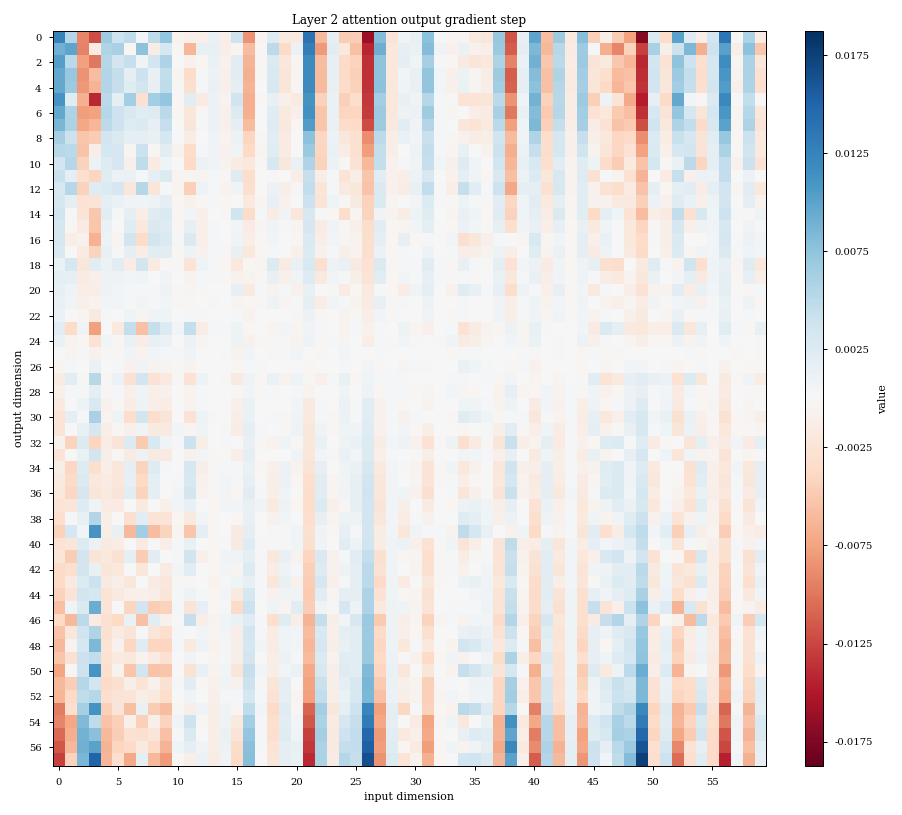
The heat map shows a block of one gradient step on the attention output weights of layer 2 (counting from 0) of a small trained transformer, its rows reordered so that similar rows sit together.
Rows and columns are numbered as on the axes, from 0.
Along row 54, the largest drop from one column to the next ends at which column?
27
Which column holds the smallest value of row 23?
3
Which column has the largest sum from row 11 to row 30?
21
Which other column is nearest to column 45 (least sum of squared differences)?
51
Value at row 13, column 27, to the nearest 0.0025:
0.0025
